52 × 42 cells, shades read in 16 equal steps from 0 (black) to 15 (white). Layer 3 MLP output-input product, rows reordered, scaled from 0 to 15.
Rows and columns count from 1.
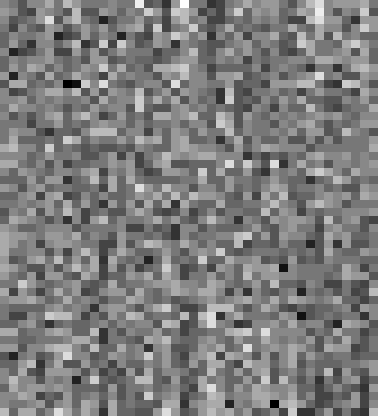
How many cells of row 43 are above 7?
15
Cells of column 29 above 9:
2
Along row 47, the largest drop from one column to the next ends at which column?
38
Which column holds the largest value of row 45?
8
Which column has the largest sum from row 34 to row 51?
24
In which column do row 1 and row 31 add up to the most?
21
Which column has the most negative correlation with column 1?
12
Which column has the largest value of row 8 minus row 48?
36
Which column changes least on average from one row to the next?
29
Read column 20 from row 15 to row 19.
8 8 9 9 9
